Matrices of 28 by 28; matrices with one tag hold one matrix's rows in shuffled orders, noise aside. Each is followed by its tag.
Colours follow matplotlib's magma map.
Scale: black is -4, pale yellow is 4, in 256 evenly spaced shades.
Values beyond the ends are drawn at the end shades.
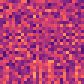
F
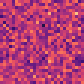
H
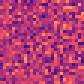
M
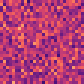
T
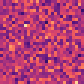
H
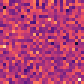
F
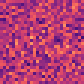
H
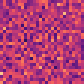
T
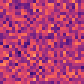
F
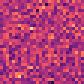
F
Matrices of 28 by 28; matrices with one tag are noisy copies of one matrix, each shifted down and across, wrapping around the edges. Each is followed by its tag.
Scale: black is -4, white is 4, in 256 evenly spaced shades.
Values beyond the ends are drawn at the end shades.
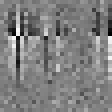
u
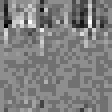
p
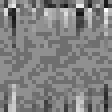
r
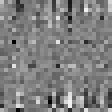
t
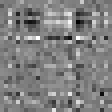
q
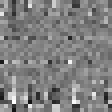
t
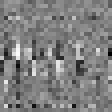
t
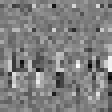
t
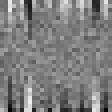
r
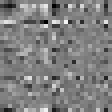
q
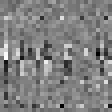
t
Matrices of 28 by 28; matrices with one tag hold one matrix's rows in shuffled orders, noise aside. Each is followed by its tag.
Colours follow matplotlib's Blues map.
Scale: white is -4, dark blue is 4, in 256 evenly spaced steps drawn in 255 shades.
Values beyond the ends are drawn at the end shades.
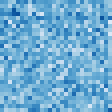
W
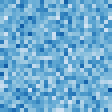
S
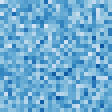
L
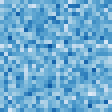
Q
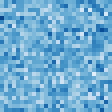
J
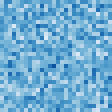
L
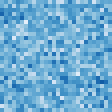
J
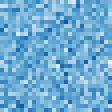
S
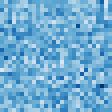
J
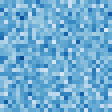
S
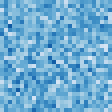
Q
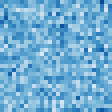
J
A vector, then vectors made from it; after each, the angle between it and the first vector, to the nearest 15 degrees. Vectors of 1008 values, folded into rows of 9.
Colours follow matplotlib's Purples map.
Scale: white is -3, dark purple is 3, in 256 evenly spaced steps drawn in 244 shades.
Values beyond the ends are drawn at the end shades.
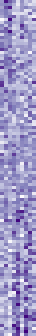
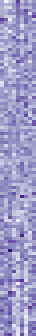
150 degrees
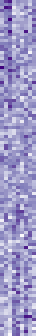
45 degrees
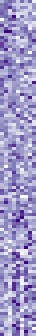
45 degrees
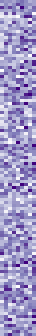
90 degrees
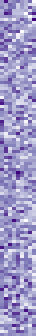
75 degrees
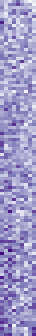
120 degrees
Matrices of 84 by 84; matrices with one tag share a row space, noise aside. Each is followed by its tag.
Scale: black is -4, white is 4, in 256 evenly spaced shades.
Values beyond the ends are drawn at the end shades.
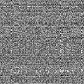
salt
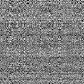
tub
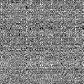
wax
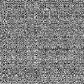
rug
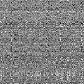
salt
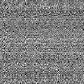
rug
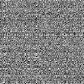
rug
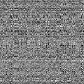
salt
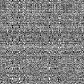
tub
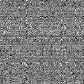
wax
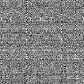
wax
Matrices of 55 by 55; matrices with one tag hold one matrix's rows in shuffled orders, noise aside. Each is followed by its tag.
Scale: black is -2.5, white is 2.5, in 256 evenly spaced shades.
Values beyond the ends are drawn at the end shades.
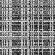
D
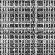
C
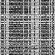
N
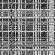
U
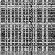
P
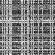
D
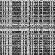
D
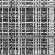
U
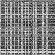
P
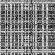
P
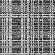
D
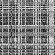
U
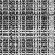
U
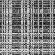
D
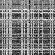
D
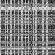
P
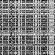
U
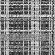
N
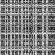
P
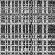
P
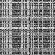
D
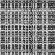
P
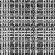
C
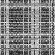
N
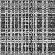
P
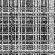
U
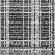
N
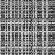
P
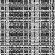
N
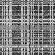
D
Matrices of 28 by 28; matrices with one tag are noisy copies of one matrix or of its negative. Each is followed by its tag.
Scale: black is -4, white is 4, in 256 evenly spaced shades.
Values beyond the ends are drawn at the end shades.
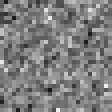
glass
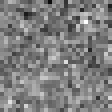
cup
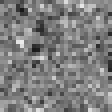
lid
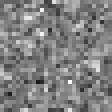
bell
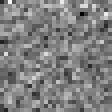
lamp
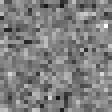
lamp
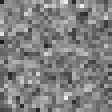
lamp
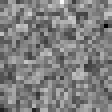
lamp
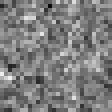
bell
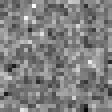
bell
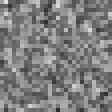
glass
